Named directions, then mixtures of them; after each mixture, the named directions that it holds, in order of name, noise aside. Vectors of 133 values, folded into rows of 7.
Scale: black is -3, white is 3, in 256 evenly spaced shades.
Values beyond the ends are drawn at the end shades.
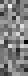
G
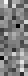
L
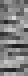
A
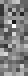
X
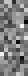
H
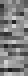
A, X.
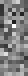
X.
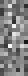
G, X.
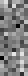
L.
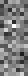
L, X.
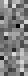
L.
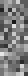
H, X.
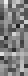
L, X.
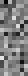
G, L.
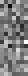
G.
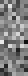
G.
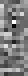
A, X.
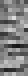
A.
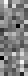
L.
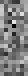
X.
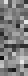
A, L.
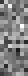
G, H.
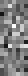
G, X.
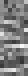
A, L.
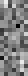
L.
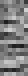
A.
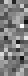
H.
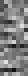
A, H.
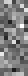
A, H.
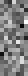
H.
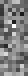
X.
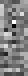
A, X.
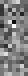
X.
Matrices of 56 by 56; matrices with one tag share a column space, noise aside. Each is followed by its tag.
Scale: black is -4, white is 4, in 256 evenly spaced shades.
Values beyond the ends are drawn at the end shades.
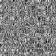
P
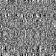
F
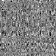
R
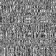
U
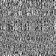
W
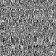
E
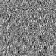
E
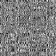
P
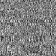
E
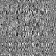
R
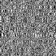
U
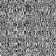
R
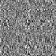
E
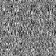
R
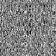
R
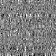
F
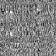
R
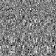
E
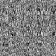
R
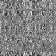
W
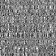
U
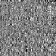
P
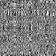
W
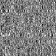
U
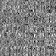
U
